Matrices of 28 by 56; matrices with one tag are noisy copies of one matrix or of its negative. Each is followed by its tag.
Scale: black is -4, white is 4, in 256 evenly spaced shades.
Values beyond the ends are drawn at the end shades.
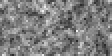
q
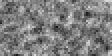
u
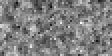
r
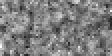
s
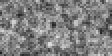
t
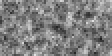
u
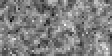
q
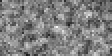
u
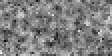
t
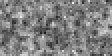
t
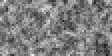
q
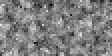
r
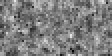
r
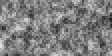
s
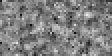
u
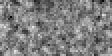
r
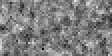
s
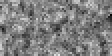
s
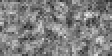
u
